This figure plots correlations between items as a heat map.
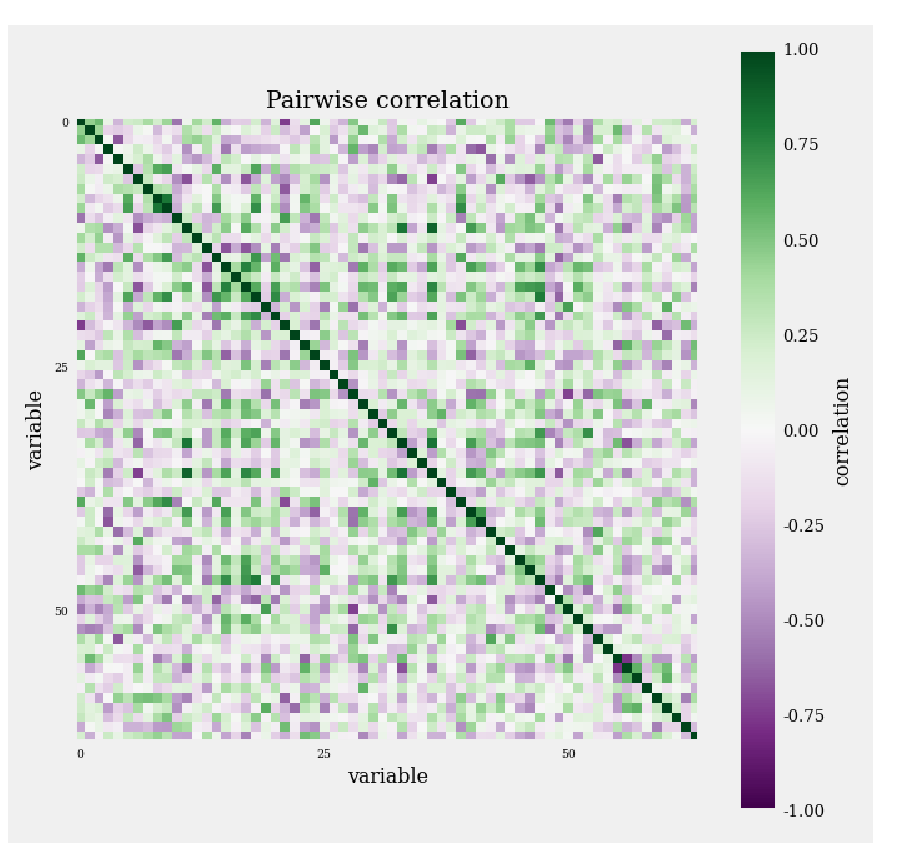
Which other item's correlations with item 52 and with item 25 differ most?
28
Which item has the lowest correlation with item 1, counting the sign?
52
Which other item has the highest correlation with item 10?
21
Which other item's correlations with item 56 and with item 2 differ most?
55
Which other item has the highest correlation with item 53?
42
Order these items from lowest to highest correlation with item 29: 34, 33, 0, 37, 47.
34, 0, 37, 47, 33
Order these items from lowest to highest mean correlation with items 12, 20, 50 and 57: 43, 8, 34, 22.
22, 34, 43, 8
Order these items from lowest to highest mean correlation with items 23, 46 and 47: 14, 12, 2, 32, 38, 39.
2, 38, 12, 39, 14, 32
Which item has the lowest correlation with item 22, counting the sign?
60
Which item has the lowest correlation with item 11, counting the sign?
6
